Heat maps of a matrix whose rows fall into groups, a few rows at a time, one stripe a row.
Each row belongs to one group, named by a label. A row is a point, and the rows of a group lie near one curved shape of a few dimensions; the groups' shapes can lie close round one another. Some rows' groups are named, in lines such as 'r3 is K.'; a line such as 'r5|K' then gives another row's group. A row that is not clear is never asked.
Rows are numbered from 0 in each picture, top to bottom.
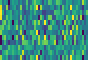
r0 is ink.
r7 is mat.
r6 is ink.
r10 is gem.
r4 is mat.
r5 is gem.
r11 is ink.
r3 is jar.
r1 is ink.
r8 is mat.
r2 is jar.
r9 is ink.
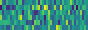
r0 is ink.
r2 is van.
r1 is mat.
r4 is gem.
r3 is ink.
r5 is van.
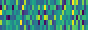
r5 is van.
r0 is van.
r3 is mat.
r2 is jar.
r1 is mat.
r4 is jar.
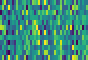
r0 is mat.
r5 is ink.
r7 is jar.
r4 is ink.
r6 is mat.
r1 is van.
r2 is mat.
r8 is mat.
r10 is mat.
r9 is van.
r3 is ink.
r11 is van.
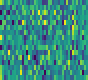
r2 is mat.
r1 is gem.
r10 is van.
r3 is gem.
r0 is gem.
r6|van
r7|jar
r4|mat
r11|van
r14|ink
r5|gem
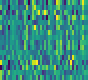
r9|van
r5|ink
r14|jar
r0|van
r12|ink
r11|gem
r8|van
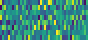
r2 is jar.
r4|mat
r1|mat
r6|van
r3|jar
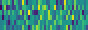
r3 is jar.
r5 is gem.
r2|van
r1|mat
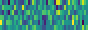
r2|van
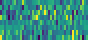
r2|mat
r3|ink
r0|gem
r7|jar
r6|gem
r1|van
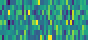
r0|ink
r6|van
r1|van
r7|jar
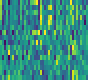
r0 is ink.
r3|jar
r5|van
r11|van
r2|ink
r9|gem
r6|mat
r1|jar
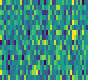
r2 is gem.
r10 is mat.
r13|ink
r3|van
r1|van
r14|ink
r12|ink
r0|jar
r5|gem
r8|mat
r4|gem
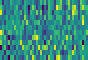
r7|ink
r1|van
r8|ink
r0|van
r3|van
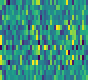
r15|jar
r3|gem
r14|ink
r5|van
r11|jar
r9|mat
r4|gem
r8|jar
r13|gem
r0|ink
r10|gem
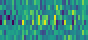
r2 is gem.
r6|jar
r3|mat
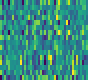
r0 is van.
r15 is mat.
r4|gem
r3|van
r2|ink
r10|van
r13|van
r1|ink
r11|jar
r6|van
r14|gem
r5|jar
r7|gem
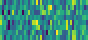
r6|van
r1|jar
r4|ink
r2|van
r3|jar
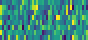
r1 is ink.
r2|gem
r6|jar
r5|van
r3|van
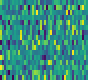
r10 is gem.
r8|mat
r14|ink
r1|van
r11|jar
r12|jar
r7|ink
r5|gem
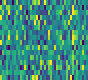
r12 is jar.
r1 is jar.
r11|gem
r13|van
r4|mat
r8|jar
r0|mat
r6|van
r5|gem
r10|gem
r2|van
